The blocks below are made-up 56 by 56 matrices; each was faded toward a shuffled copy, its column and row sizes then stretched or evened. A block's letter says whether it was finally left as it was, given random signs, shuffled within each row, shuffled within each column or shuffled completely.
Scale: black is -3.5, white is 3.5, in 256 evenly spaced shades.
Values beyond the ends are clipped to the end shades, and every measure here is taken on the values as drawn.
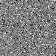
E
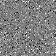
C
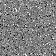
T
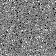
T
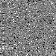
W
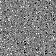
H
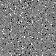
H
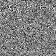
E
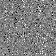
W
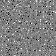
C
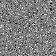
H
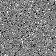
T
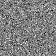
T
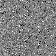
H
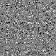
W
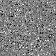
E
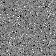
T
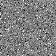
H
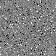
T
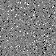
H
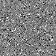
C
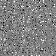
C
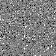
C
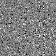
C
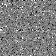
C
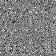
E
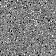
T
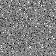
E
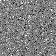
T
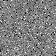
T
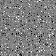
W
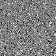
E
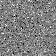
T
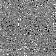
C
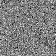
T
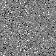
H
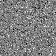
T
